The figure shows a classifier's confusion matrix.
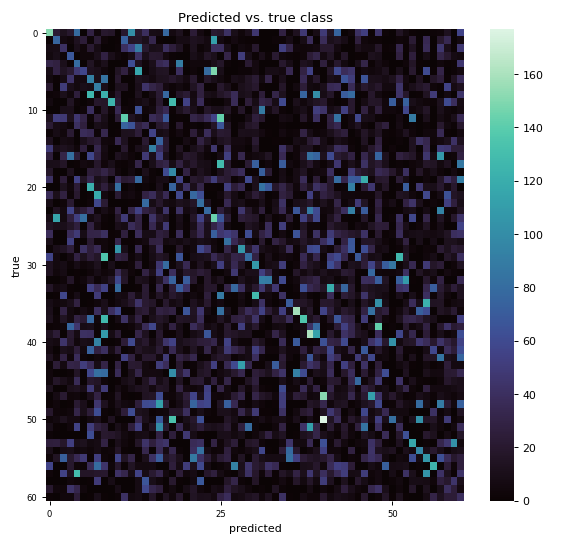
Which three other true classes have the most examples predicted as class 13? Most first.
5, 2, 19
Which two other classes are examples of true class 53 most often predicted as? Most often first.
59, 40
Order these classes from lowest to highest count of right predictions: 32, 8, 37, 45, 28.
45, 32, 28, 8, 37
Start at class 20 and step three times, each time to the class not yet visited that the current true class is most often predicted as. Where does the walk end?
39
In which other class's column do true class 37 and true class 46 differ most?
8
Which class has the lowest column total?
9
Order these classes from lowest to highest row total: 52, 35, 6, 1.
52, 1, 35, 6
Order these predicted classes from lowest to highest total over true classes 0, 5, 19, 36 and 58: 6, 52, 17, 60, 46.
52, 6, 17, 60, 46
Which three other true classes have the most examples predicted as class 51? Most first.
29, 32, 39
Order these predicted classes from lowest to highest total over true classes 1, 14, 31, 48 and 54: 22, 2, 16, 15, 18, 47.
2, 18, 15, 47, 22, 16
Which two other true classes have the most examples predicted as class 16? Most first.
48, 51
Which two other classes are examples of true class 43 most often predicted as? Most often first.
28, 33
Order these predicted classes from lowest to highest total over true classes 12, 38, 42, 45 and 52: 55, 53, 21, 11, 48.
53, 55, 21, 11, 48
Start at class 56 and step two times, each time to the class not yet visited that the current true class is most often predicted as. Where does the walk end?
26
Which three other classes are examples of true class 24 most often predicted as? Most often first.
1, 5, 25
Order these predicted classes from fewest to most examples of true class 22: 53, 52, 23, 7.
23, 52, 53, 7
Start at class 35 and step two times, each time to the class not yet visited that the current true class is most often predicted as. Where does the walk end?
21
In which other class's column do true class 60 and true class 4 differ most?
19
